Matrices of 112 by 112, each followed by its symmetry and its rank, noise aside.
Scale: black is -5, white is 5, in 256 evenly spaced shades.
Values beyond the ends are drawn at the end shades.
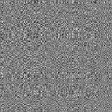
no symmetry, rank five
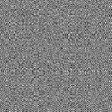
antisymmetric, rank four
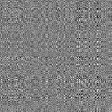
no symmetry, rank five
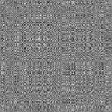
symmetric, rank five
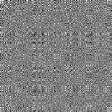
symmetric, rank five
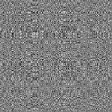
no symmetry, rank five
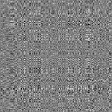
no symmetry, rank four
